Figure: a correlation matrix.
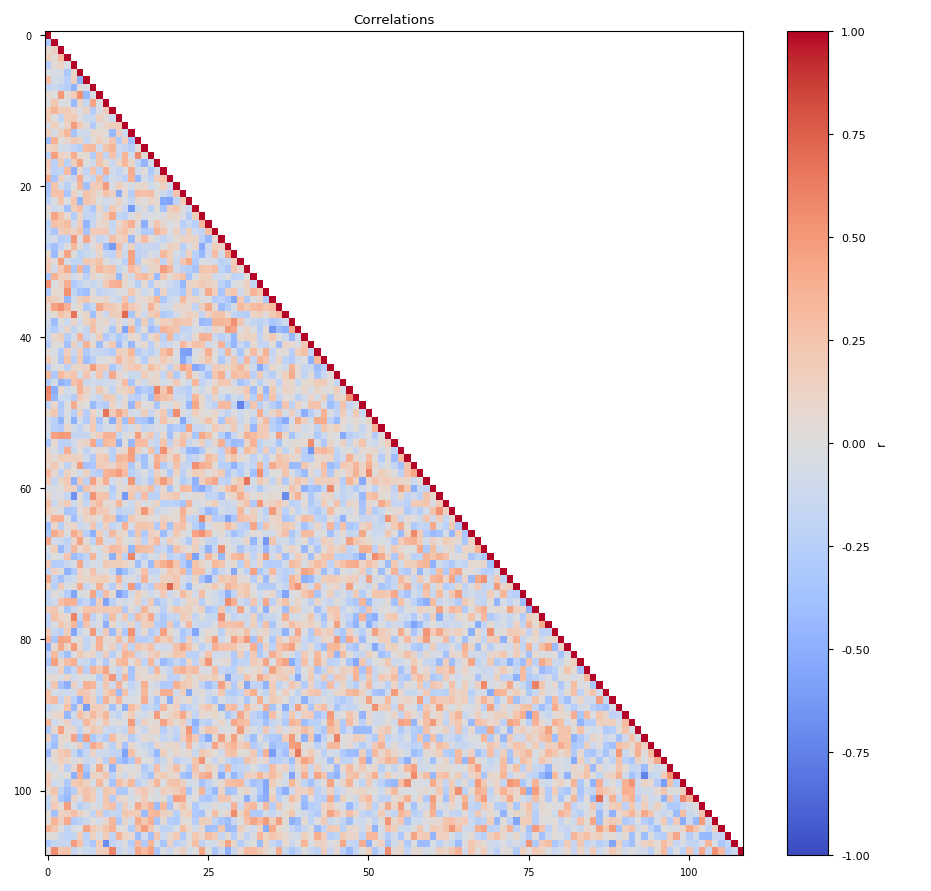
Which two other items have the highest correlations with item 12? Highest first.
37, 4
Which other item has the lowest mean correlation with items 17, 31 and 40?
88
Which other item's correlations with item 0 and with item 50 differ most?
20
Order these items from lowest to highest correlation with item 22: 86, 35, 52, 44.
35, 86, 44, 52
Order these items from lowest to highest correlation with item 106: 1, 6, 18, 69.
6, 18, 1, 69
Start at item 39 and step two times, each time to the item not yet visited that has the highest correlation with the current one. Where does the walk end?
89
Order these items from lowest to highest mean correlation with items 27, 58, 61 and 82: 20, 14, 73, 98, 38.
14, 98, 73, 38, 20
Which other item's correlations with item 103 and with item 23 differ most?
44
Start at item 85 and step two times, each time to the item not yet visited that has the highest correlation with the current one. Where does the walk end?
108
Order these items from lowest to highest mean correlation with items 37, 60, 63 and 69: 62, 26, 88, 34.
26, 34, 62, 88
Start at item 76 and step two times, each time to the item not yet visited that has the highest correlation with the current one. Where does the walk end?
101
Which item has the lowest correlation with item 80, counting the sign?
71
